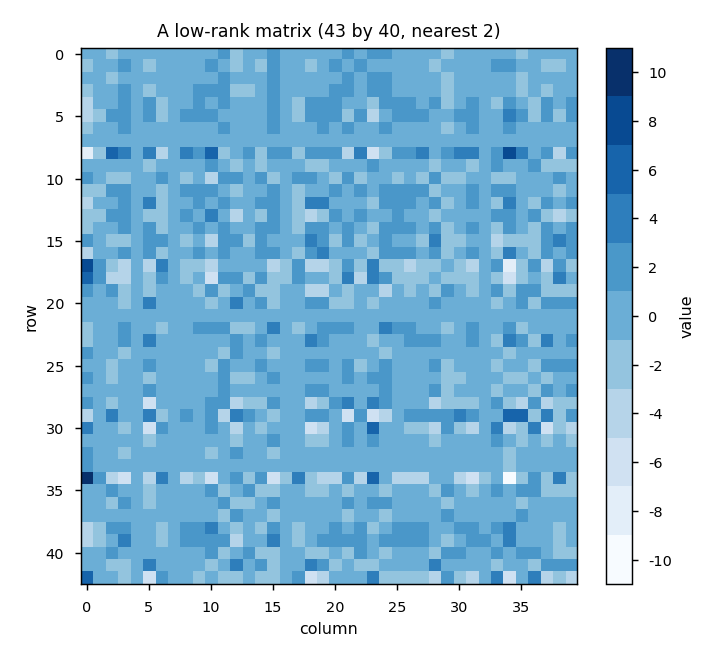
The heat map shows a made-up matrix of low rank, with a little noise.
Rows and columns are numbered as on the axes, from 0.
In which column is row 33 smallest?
34
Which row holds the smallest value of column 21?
29
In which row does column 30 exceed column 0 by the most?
8
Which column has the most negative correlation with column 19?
36
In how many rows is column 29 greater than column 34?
12
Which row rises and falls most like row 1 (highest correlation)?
13
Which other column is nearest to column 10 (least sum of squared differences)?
22
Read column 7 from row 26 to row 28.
0 0 0
